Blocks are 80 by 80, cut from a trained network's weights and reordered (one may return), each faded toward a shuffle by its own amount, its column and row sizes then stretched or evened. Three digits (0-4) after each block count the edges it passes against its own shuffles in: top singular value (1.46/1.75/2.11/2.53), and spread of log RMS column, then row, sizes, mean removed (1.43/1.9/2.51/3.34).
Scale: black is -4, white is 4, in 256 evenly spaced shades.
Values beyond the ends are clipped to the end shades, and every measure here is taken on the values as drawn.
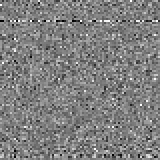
3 1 3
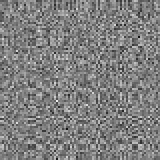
4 2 2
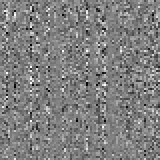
2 4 1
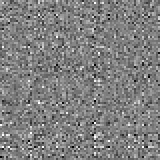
3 3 3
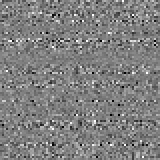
2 1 4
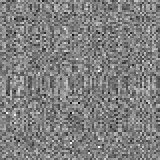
4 1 0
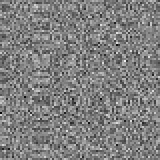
4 0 1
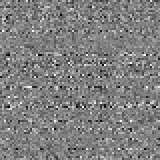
2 0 4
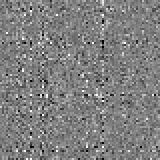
2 3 2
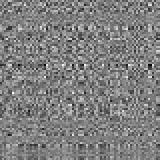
4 1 4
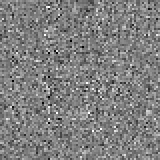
1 2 1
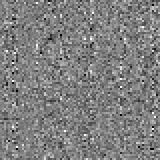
1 3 0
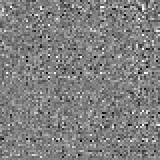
0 2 3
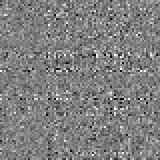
2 2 3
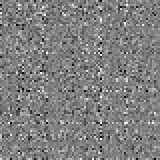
0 3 3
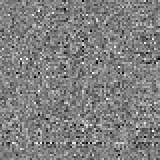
2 1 2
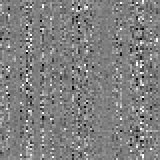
1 4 0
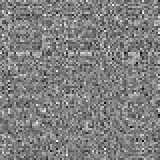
3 1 1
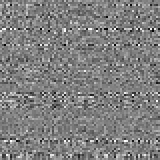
4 1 4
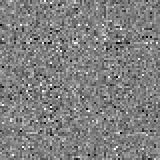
0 2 2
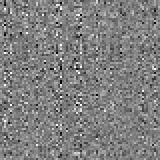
2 3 1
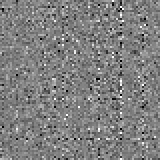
1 3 1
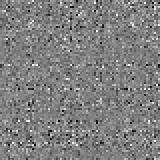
0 2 3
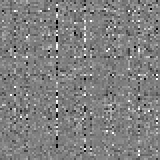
2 3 2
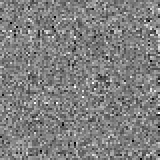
2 1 1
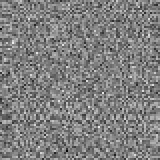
4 0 0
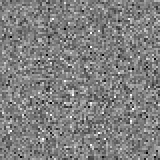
1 2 0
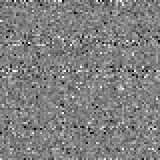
0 0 3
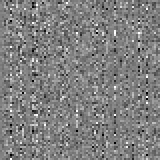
1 4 1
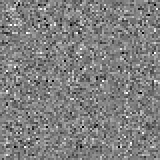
0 2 2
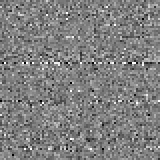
2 1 3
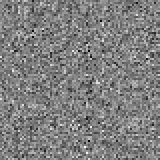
2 1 1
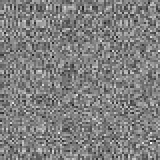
4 0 2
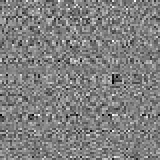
4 1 3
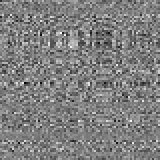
4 0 4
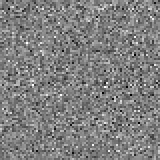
1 0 2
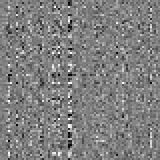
3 4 2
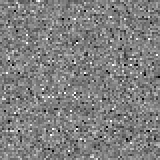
0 0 1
